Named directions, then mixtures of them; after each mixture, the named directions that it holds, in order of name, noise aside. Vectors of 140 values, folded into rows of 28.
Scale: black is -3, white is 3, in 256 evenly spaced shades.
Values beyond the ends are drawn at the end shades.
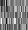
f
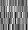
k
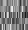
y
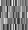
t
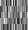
t.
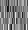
k.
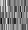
f.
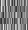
f, k, t.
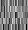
f, k, t.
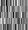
f, t.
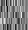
f, t.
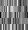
k, y.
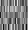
k, t, y.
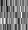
f, t.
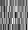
f, k.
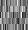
f, t, y.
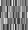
t.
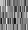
f.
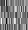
f.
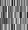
t.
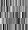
f, t, y.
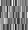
t.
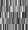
f, t, y.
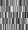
f, y.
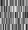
f, k, y.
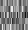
y.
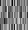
t.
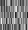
f, k.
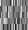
t.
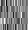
f, t.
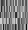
f, k, t.
